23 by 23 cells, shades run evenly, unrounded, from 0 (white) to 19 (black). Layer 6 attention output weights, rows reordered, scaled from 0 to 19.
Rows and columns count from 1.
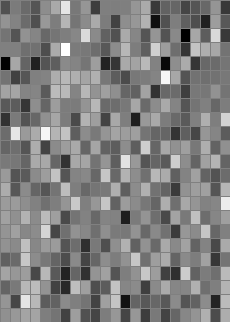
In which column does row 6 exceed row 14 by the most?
12
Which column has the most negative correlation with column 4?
15
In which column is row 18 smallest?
3
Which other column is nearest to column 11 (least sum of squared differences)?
1
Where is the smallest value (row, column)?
4, 7
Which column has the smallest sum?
23
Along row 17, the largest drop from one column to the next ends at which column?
19
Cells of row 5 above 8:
17
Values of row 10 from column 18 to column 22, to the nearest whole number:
15 12 14 8 9
